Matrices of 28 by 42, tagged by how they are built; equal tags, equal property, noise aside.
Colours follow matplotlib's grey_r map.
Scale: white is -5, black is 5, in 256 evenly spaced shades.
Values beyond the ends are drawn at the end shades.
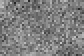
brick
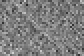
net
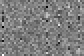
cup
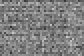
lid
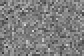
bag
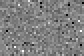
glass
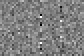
cup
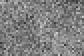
brick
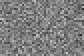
lid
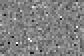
glass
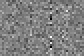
cup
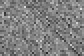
net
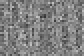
lid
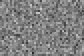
bag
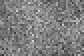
brick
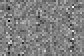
cup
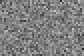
bag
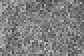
brick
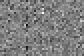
cup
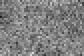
brick
